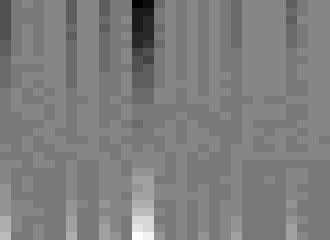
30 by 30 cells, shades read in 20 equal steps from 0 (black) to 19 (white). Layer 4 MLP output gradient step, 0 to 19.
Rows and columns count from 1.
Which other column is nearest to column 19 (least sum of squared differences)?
11
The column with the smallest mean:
13
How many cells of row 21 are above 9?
12
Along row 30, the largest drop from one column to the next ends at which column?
15
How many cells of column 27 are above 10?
4
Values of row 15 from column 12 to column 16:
10 9 9 9 9
